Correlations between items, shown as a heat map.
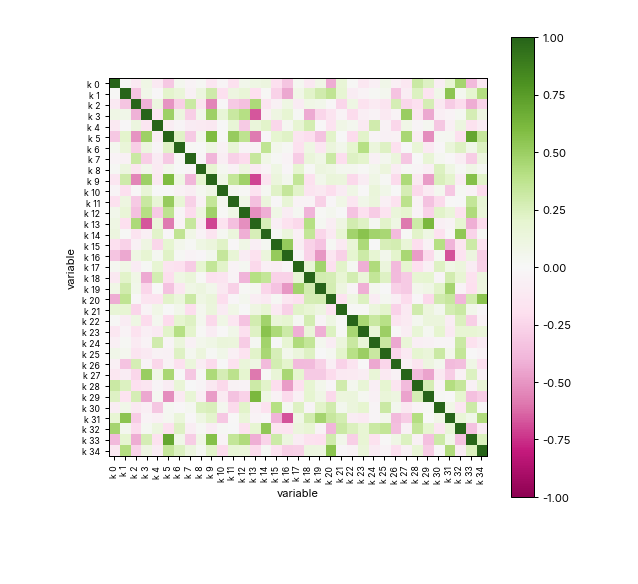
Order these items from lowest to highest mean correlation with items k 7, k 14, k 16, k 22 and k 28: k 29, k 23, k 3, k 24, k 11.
k 3, k 11, k 29, k 24, k 23
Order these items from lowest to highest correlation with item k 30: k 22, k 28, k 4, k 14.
k 4, k 14, k 28, k 22
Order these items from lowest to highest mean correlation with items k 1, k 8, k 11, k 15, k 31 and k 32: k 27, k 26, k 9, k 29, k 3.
k 26, k 29, k 27, k 3, k 9
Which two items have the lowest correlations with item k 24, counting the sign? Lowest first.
k 26, k 12
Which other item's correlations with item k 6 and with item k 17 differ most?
k 23
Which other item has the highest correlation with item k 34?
k 20
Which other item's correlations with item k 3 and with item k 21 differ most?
k 13
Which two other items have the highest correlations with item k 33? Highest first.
k 5, k 9
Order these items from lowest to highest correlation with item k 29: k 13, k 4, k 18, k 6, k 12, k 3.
k 3, k 12, k 6, k 4, k 18, k 13
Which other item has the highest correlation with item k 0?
k 32
